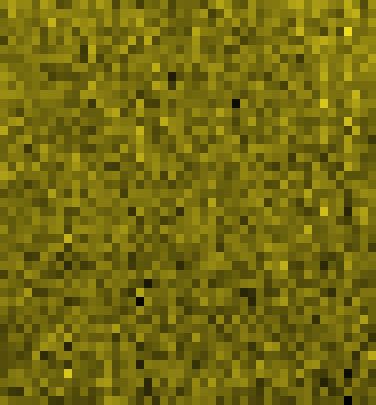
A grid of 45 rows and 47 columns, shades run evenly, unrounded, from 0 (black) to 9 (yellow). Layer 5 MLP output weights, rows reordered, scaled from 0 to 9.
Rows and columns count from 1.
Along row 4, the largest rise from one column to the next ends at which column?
44
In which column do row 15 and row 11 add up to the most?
45
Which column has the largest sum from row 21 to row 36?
36
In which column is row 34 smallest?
18
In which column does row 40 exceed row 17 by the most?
47
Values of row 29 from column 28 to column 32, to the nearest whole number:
6 4 4 5 5
